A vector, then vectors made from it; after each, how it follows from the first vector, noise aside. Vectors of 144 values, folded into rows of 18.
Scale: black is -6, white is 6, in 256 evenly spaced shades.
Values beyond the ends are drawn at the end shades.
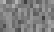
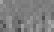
partly zeroed.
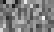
negated, scaled up.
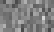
negated.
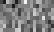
negated, scaled up.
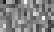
negated, scaled up.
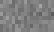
wrapped around, negated, shrunk.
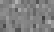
partly zeroed.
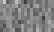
copied.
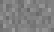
wrapped around, negated, shrunk.
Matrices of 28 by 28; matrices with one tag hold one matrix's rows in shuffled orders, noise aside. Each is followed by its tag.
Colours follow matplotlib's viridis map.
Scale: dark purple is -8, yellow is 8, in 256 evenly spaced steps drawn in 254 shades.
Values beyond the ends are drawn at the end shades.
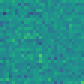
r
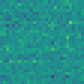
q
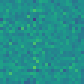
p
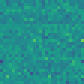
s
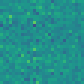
p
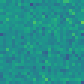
s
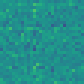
p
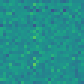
p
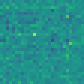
q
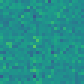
p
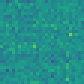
q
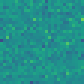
s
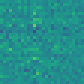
p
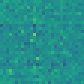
p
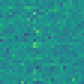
p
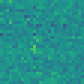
p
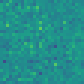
r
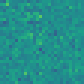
r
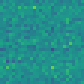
q
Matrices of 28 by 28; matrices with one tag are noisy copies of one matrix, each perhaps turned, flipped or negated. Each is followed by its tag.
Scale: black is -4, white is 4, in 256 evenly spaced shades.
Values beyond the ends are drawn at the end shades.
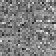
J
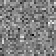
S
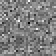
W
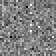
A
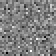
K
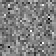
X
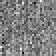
J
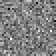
K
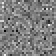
K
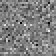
A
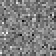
S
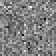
A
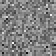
X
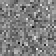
W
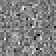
W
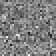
W
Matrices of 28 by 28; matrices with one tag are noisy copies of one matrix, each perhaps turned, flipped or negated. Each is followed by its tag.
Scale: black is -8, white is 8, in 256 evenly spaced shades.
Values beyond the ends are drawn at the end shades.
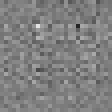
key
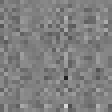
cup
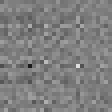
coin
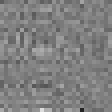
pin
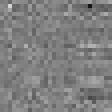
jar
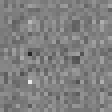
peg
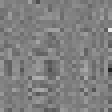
pin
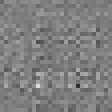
key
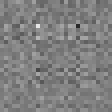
key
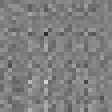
coin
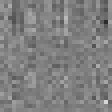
jar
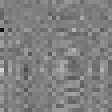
pin
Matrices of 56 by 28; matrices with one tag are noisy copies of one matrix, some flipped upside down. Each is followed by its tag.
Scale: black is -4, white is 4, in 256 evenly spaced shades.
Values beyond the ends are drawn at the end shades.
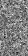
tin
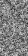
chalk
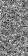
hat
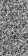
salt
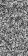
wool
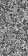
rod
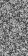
chalk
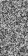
rod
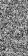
wool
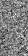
rod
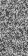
wool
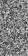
salt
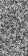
hat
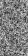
salt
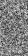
hat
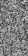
rod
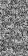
wool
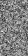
rod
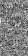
wool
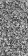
salt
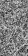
rod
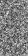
salt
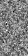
chalk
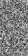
salt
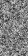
chalk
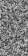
hat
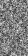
chalk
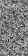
hat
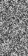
chalk
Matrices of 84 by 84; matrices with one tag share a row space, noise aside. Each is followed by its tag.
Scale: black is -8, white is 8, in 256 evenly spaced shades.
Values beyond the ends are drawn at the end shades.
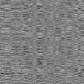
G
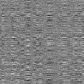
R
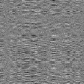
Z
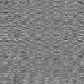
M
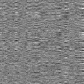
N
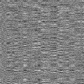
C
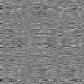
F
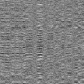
G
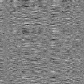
Z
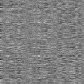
F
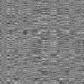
C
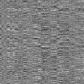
C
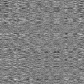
M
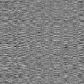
M
